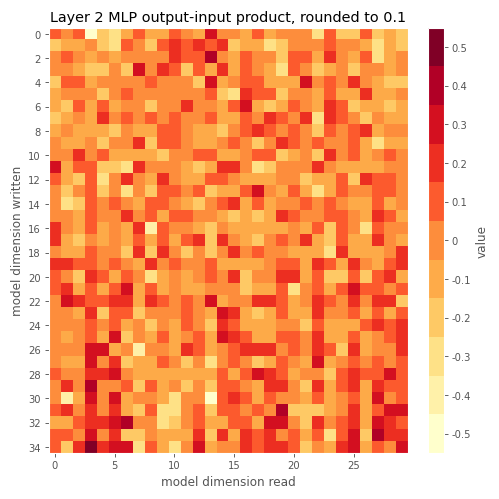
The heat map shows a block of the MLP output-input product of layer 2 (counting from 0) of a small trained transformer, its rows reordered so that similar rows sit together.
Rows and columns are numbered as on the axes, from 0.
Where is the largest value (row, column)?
34, 3
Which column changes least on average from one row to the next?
10
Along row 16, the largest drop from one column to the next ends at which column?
8
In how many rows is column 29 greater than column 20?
16
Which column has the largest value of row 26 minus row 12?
4
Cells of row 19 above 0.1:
6
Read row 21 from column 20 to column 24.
-0.3 0 0.1 -0.1 0.1
